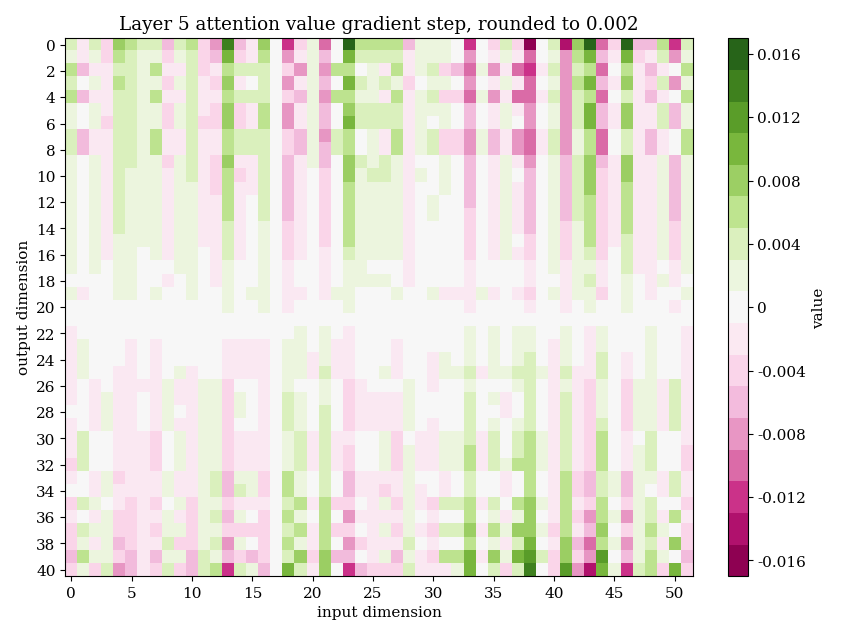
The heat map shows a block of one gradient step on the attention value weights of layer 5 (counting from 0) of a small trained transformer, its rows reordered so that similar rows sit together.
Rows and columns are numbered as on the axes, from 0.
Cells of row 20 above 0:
5
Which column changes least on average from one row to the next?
17
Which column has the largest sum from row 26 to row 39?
38
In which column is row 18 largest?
43
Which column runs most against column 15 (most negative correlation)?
31
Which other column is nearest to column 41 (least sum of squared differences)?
33
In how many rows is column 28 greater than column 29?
15
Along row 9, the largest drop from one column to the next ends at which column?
44
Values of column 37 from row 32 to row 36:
0.006 0 0 0.006 0.002
